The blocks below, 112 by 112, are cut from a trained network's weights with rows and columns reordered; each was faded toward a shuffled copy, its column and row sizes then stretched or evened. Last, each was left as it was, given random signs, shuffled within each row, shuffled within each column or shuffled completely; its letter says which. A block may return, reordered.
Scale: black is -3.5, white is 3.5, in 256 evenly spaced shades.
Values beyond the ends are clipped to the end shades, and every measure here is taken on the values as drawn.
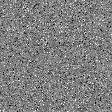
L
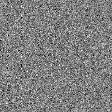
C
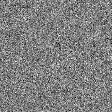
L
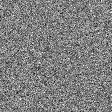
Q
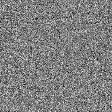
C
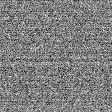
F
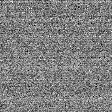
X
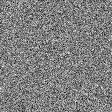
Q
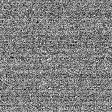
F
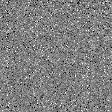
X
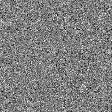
C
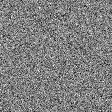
Q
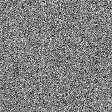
L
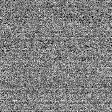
X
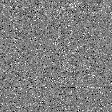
X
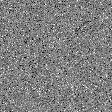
Q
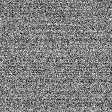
F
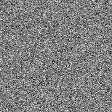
L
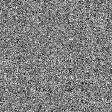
X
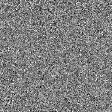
C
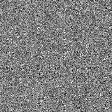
X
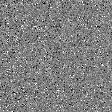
C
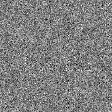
C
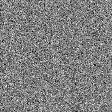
L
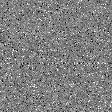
F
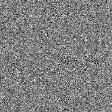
X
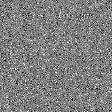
X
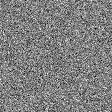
Q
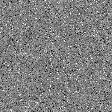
L
